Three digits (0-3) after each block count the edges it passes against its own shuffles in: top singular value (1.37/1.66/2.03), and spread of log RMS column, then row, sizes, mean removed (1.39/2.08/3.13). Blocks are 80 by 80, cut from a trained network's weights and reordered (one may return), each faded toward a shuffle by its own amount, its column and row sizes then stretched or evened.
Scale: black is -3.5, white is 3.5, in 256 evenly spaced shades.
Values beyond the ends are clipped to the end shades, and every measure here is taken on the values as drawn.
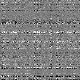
3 2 3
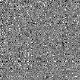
1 2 2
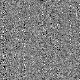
0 2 0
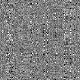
2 2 1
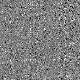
1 2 0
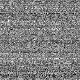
2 1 2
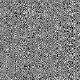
0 3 1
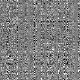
1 3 2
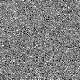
1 0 1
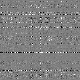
2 1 3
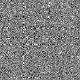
2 1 2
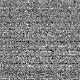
2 2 2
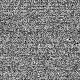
1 0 0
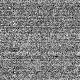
2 1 0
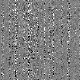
0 3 1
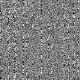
0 3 0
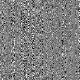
1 3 0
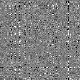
3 2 2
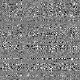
0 2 3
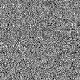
2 0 1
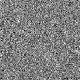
2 0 1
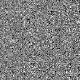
0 2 1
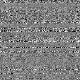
0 1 3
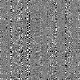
3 3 1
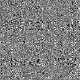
0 2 2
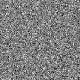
2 0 0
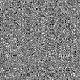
3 0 1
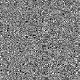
2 1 1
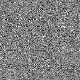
2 0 2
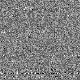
0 1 2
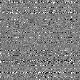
2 1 3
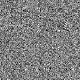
1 1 1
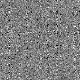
0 2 1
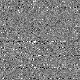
1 1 2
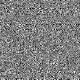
0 1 2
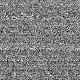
1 0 2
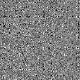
0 2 2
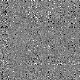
0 2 2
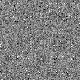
2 0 1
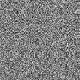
3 0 0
